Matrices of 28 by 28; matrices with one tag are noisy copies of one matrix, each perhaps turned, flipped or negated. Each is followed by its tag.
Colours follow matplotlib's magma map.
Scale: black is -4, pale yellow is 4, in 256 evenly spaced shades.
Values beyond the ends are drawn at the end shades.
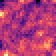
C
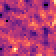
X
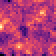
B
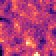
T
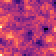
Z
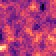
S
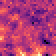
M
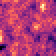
S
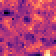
S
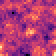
B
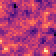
X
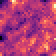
C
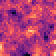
B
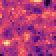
S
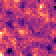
X
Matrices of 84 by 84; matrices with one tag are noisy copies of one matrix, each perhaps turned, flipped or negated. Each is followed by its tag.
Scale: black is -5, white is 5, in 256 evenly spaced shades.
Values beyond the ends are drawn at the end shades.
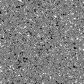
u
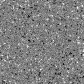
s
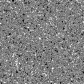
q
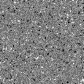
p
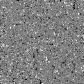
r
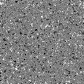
p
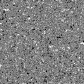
r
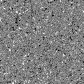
q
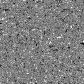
r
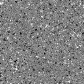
p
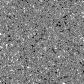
u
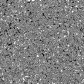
s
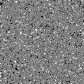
p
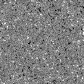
s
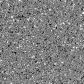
q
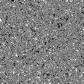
u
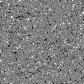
q
